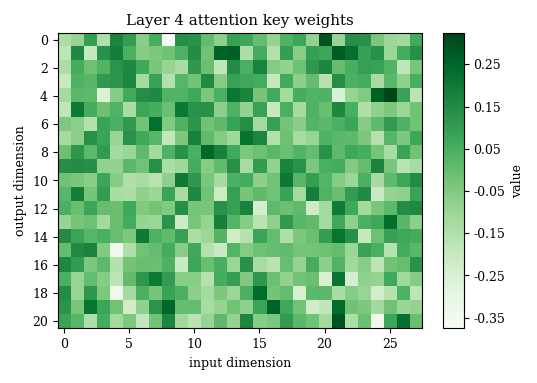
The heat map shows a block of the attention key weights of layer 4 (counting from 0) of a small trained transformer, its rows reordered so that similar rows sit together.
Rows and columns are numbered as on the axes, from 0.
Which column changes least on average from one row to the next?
10
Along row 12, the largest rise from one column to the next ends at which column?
21
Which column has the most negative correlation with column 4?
0
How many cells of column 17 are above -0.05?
17
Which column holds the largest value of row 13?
25
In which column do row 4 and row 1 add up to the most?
13
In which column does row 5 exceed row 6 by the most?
1
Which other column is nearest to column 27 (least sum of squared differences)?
3
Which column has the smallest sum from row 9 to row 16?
4
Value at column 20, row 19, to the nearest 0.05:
-0.2
